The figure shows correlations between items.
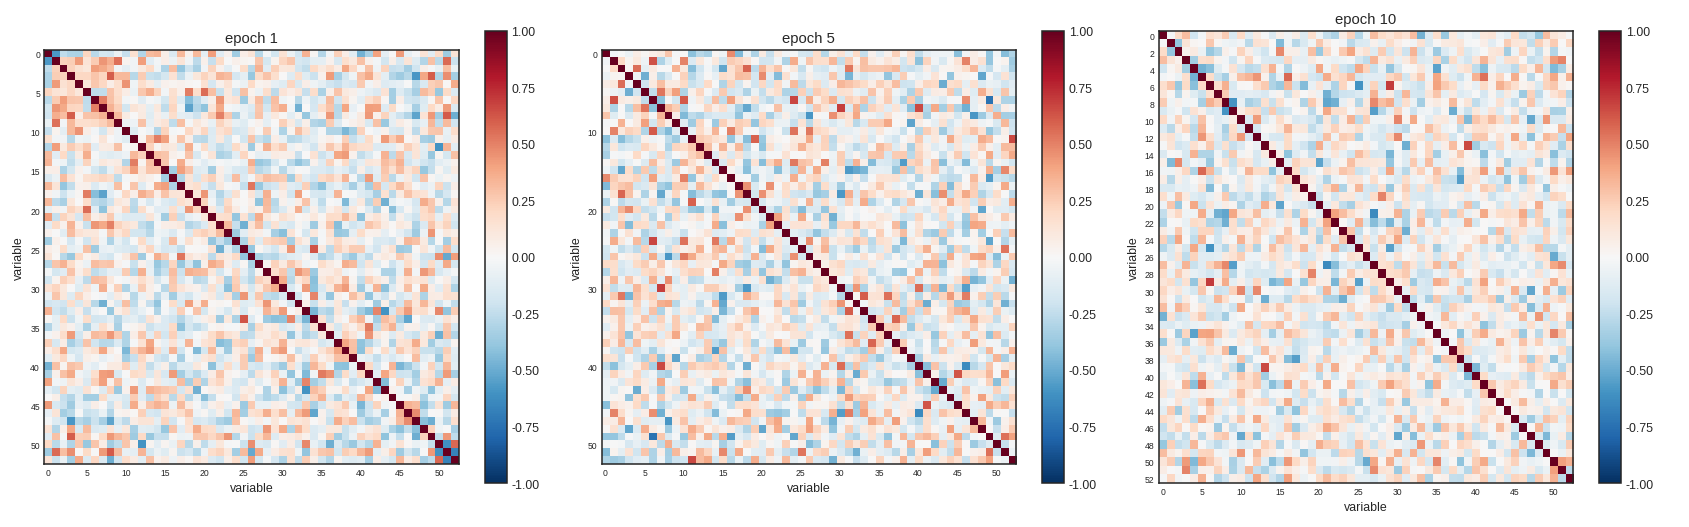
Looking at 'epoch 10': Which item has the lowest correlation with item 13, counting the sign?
31
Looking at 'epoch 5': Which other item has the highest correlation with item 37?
34
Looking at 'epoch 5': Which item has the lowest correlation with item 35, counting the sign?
39
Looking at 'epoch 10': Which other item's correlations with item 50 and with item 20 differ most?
4
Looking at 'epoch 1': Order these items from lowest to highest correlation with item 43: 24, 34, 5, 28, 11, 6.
28, 24, 6, 5, 34, 11
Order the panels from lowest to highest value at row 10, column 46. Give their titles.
epoch 10, epoch 1, epoch 5
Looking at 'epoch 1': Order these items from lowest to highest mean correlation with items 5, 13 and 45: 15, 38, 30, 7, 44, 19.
44, 7, 19, 30, 15, 38
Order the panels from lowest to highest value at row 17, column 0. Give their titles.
epoch 5, epoch 10, epoch 1
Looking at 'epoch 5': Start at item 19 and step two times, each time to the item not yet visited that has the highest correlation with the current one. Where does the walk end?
52
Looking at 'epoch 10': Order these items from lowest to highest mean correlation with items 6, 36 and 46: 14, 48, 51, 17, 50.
17, 14, 51, 50, 48
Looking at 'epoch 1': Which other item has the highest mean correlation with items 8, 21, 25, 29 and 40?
51
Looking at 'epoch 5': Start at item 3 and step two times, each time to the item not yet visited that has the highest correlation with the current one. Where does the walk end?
18
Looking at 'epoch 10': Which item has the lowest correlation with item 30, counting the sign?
47
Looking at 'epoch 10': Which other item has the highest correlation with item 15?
2
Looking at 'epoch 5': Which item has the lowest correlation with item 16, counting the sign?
49
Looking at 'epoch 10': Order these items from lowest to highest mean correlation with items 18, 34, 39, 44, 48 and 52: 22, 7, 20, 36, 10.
10, 7, 36, 20, 22
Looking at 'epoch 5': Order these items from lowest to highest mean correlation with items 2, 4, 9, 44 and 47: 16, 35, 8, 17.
8, 17, 16, 35
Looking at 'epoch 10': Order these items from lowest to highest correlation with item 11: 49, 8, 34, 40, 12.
8, 12, 49, 40, 34
